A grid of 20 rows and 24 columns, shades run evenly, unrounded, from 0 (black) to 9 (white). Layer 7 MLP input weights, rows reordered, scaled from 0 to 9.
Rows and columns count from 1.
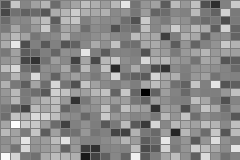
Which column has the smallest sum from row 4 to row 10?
3
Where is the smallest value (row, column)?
12, 15
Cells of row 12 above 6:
7
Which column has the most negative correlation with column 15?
24
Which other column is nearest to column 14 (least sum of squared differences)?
1
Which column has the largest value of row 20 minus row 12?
14
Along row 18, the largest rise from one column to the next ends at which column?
17
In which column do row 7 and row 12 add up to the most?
9
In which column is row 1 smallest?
22
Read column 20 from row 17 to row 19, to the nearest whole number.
5 3 7
